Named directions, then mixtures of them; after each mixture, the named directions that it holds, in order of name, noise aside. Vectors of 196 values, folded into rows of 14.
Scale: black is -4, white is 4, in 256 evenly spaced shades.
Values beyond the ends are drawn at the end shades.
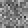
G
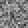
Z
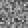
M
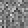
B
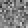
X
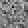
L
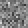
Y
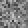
Y, Z.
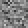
L, X.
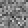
G, Z.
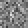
B, Z.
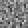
M, X.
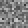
M.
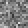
Z.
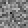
Z.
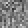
B, L, M.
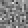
G, L, M.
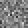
B, M, Y.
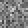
B.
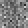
G, Y.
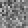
G, X, Z.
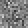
L, X, Y.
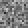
L, M.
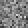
G, M, Y.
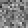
X, Z.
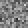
M.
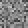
B, L, M.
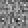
M, Z.
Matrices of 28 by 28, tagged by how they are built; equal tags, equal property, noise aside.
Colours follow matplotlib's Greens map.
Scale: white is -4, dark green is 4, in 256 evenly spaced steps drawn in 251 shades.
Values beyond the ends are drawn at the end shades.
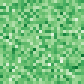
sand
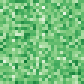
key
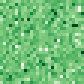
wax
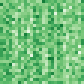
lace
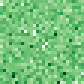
wax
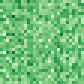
key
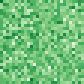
key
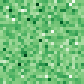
wax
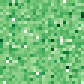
wax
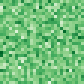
sand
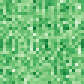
lace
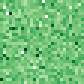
wax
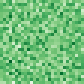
lace
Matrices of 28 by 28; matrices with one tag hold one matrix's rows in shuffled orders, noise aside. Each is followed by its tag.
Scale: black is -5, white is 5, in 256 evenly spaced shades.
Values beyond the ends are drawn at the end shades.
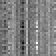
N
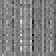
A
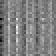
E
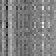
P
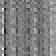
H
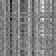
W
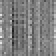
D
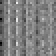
E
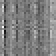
H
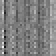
H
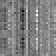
N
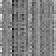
D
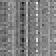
N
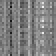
W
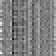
D
